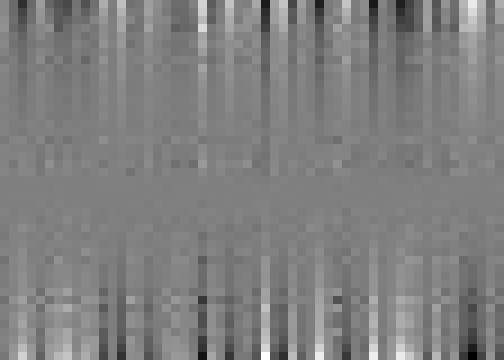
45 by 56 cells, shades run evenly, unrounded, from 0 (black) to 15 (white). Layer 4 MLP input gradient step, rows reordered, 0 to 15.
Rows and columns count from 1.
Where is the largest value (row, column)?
45, 30
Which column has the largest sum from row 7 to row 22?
23
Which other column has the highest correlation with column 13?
40
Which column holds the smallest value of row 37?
53
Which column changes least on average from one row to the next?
13
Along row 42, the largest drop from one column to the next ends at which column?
31
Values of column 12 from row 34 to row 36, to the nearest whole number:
7 7 7
